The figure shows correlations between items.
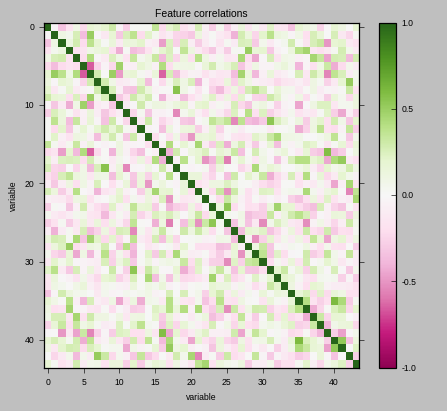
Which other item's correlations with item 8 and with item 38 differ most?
18
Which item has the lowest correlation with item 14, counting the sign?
20
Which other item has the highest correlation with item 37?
4
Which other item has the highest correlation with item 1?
6
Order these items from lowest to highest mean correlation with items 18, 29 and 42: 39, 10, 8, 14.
14, 10, 39, 8
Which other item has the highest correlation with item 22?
43
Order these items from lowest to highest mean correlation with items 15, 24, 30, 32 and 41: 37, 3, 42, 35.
42, 37, 3, 35
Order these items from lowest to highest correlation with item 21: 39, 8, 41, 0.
8, 41, 39, 0
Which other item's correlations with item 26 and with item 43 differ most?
12
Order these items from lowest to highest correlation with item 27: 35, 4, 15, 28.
28, 35, 15, 4
